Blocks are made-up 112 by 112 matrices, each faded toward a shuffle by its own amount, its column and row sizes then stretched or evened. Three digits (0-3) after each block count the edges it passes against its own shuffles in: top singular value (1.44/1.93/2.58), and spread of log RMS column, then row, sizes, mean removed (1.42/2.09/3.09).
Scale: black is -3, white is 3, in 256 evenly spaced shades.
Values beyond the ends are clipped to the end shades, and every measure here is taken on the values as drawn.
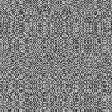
3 1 0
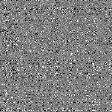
1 2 3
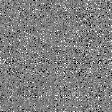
1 2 2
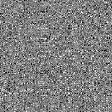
2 1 2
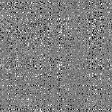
1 3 3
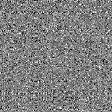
2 0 2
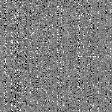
0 3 1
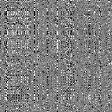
3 3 1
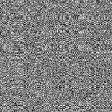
3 0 2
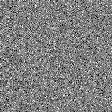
2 0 0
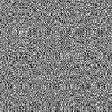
3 1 1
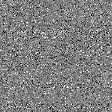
1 1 2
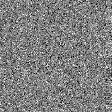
1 1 0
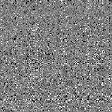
2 2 2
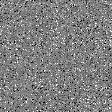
0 1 1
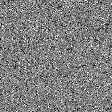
1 0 1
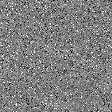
0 1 0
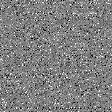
1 0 2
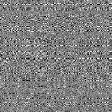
3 1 3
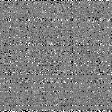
2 2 3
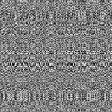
3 1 3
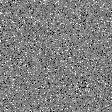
0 0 0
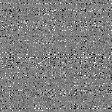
1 2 3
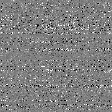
0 1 3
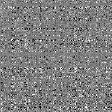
0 3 3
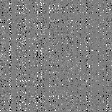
0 3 2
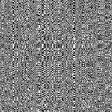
3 3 0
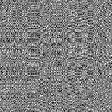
3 0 1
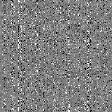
2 3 1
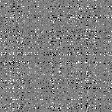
0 3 3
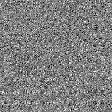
2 0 1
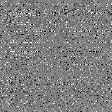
1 1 3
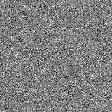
2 0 1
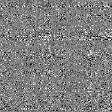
1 2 3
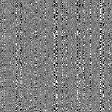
3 3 1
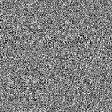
2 0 2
